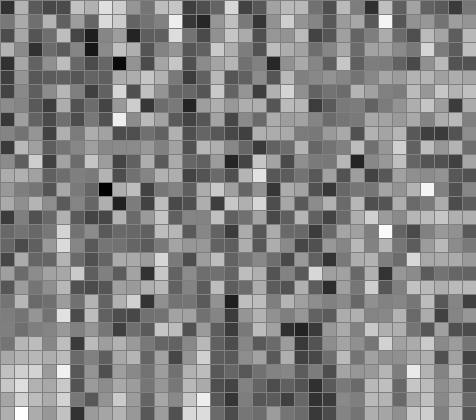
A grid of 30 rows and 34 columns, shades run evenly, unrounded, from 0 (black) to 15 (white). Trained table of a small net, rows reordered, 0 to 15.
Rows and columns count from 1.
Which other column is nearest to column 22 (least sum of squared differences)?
16
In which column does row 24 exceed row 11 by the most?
19
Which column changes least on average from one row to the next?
29
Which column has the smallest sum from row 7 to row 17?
14
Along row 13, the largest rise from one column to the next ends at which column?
18
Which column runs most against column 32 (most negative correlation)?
7
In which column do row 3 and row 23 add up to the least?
10
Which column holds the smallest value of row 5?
9
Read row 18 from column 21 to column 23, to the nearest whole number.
8 4 5
